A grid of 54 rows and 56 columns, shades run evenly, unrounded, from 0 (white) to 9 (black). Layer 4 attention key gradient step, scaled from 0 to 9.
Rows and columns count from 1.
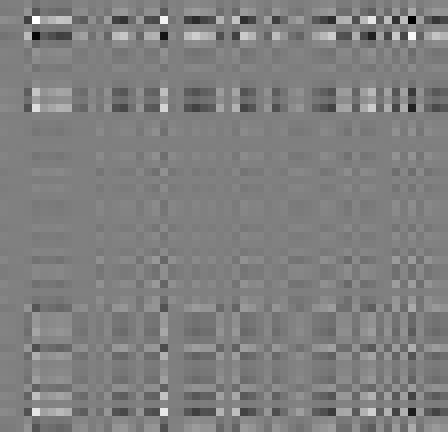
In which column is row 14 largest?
52
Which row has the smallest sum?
5
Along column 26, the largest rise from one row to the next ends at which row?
3
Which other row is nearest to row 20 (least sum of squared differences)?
17
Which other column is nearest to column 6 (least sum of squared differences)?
38
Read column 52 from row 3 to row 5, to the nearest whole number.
9 4 0
